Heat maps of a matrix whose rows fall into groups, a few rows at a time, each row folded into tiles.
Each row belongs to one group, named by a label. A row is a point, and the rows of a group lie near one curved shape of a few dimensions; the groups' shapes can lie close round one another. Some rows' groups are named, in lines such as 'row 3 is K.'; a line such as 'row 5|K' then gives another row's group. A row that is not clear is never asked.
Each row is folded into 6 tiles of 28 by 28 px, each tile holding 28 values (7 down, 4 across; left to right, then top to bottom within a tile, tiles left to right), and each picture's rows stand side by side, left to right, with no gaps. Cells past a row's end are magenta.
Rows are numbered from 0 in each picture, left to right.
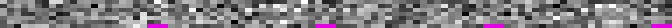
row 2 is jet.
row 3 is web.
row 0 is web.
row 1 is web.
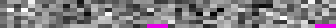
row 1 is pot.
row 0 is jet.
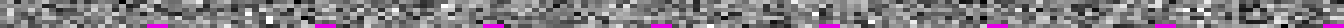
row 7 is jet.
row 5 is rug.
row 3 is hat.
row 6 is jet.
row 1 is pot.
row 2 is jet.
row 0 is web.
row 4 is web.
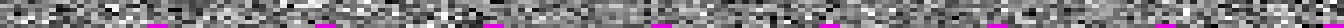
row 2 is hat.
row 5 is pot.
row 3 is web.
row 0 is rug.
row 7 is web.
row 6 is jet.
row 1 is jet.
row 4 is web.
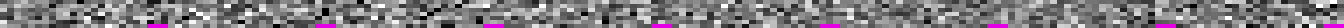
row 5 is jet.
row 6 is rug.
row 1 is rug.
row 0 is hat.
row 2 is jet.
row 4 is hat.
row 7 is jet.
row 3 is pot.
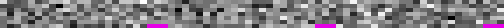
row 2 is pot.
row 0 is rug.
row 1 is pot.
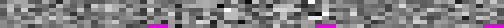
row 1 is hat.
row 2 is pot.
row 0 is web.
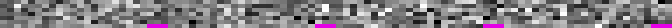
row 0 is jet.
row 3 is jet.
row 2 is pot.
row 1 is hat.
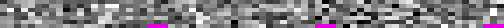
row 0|jet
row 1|web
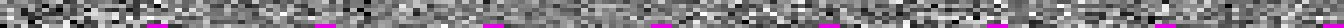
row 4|rug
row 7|hat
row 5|web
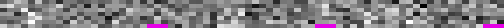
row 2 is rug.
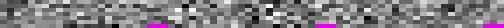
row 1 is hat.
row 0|rug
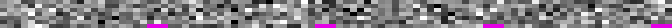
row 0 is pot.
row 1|web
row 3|pot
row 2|hat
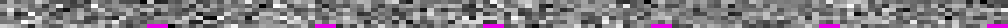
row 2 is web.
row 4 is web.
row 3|rug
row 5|rug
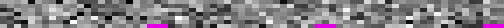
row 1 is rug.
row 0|rug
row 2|rug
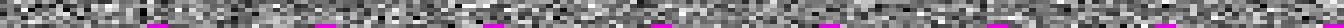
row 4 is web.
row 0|web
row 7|pot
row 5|pot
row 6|jet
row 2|jet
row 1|jet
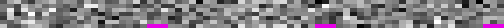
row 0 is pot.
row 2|rug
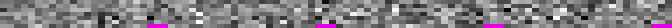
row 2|hat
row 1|web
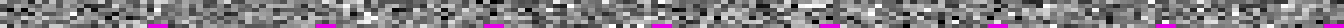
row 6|pot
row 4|jet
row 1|web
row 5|web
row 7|jet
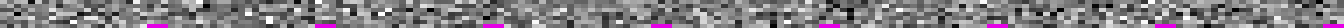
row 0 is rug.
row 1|pot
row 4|web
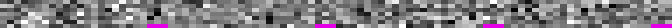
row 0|rug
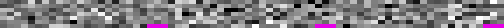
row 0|rug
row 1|rug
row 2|hat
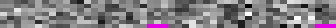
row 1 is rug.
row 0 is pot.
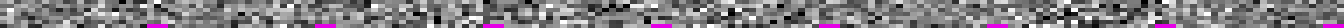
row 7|pot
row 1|hat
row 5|rug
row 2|pot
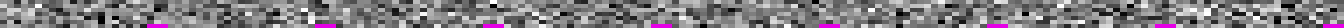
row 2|web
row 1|hat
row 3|pot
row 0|web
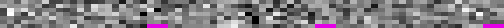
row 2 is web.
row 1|hat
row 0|web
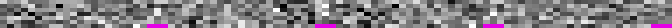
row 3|pot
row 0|rug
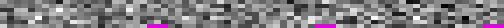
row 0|rug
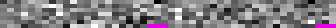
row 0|hat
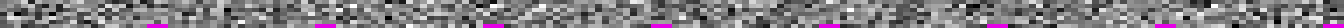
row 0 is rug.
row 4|jet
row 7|pot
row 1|hat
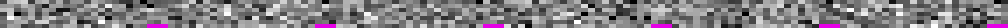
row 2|rug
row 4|hat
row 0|rug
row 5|hat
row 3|rug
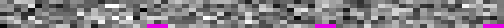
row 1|pot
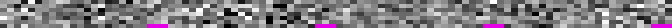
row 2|web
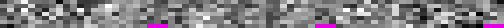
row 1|rug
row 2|hat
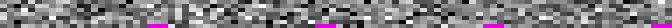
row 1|pot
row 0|jet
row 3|pot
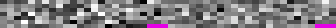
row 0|rug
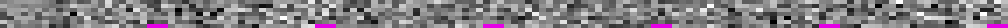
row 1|pot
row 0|hat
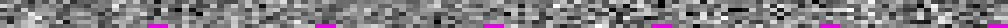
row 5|jet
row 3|hat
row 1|jet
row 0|rug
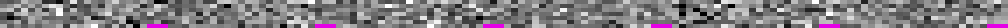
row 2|hat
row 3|web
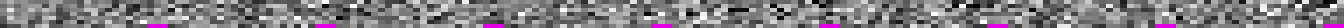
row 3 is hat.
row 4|rug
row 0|jet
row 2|jet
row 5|jet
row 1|jet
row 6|rug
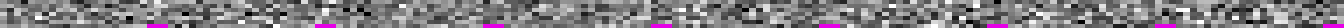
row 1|rug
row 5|hat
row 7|jet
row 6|rug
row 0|pot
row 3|pot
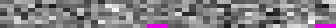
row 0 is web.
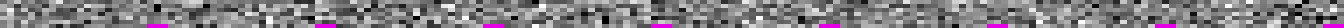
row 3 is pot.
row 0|hat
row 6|rug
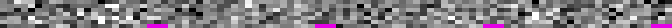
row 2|pot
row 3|rug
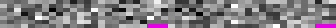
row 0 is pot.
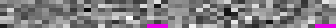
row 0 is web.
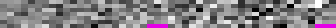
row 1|jet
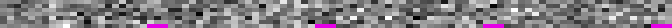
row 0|hat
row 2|jet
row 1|jet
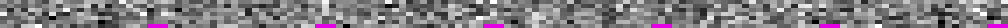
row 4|jet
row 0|web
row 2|hat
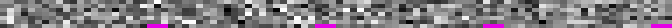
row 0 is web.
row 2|jet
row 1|rug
